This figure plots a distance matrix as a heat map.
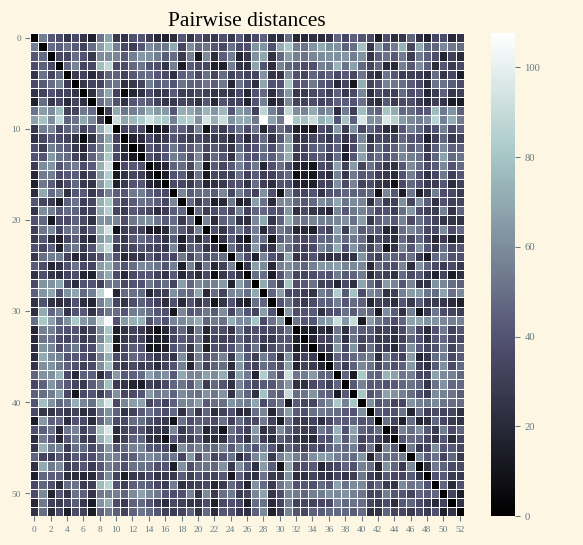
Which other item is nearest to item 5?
39
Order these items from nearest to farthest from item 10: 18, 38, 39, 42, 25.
38, 42, 18, 25, 39
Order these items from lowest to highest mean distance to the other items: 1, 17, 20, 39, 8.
17, 20, 39, 1, 8
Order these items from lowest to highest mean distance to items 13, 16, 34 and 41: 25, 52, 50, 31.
52, 25, 50, 31
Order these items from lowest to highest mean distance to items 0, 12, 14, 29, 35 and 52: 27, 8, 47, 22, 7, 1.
7, 22, 47, 27, 1, 8
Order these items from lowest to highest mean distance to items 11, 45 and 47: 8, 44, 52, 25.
52, 44, 8, 25
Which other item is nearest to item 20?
2
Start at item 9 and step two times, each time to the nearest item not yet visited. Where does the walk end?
37
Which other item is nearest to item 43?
23
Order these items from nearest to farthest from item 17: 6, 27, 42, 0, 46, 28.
42, 0, 27, 6, 46, 28
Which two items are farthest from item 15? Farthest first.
9, 8
